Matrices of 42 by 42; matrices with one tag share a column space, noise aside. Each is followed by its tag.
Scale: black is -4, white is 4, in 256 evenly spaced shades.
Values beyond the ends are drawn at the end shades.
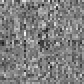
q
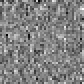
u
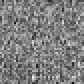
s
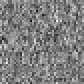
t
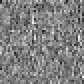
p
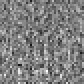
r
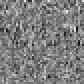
q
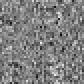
s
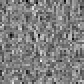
u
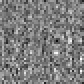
r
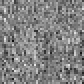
r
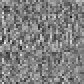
t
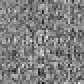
r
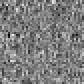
u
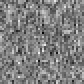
p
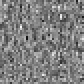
t
